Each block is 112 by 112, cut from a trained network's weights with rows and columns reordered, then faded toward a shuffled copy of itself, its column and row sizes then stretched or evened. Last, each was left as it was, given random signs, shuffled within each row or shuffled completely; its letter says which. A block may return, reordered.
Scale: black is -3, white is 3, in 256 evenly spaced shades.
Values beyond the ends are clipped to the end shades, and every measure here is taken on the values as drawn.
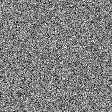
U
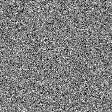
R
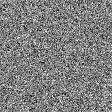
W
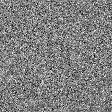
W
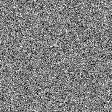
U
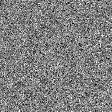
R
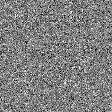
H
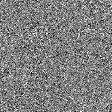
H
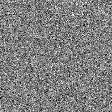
R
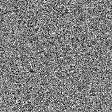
R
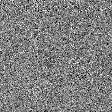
R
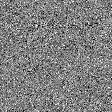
U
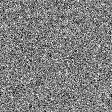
W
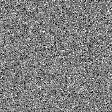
R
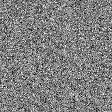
U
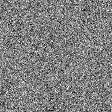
U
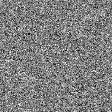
H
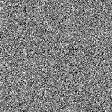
H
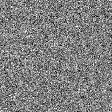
H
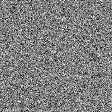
R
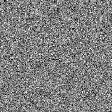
H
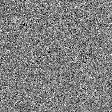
R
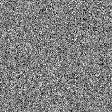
H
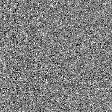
R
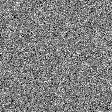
U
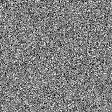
U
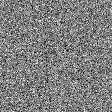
W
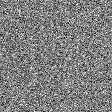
W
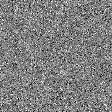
R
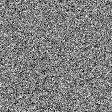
U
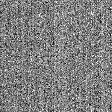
H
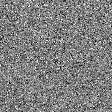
U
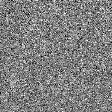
R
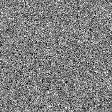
R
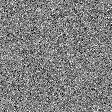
W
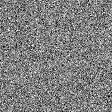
W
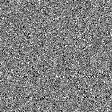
H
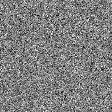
R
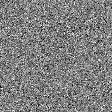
R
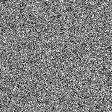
U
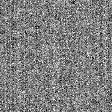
H
